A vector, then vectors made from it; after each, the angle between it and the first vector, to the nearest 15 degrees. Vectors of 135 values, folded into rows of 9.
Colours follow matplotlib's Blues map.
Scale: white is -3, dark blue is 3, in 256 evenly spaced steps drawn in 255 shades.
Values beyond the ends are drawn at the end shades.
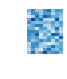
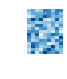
30 degrees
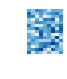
150 degrees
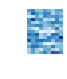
45 degrees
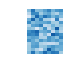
30 degrees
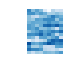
120 degrees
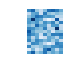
45 degrees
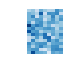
90 degrees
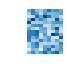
30 degrees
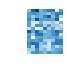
75 degrees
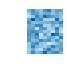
15 degrees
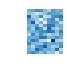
120 degrees
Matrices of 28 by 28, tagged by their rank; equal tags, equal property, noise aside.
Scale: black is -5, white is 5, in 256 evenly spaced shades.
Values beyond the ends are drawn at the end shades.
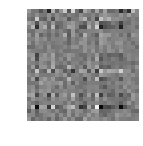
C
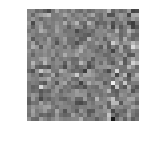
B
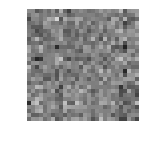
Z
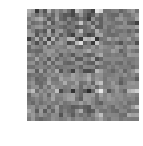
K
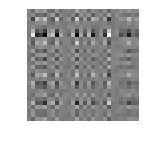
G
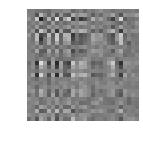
G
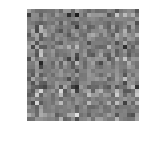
B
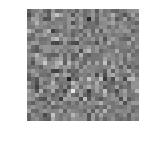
Z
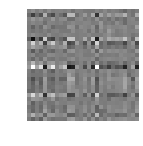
G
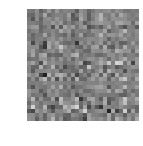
Z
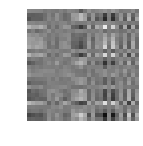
G
